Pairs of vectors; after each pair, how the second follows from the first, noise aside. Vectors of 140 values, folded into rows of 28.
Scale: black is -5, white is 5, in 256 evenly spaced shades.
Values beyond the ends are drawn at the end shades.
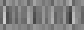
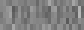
reversed, shrunk.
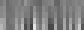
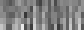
copied.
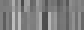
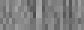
reversed, negated, shrunk.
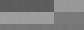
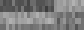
copied.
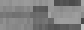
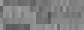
reversed, shrunk.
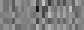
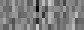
sign-scrambled.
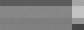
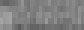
reversed, shrunk.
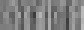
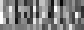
reversed, scaled up.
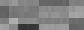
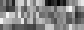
reversed, scaled up.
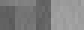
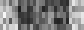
wrapped around, scaled up.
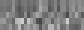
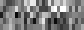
reversed, scaled up.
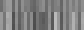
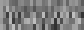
sign-scrambled.
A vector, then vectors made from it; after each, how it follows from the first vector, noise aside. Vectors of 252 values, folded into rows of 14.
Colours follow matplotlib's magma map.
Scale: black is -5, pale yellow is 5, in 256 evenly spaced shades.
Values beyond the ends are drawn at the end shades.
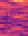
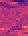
negated, partly zeroed.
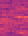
wrapped around, shrunk.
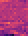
reversed, negated, partly zeroed.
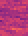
wrapped around, shrunk.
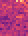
partly zeroed.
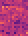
wrapped around, partly zeroed.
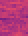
wrapped around, negated, shrunk.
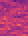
negated, shrunk.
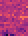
reversed, negated, partly zeroed.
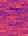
wrapped around, negated, shrunk.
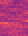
wrapped around, shrunk.
